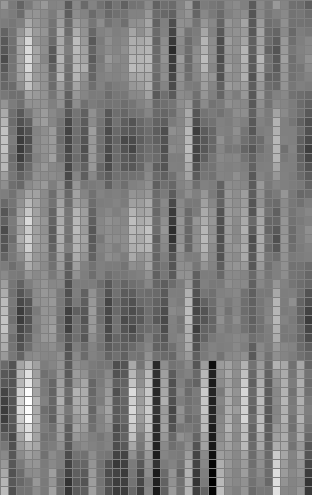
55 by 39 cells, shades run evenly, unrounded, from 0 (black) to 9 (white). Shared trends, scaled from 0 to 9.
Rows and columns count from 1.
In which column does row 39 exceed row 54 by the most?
27
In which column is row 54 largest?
35
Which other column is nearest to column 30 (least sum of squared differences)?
23
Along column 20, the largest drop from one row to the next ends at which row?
41
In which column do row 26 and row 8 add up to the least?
22
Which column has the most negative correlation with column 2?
38
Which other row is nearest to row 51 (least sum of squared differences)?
52
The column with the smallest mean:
20
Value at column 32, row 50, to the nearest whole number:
4
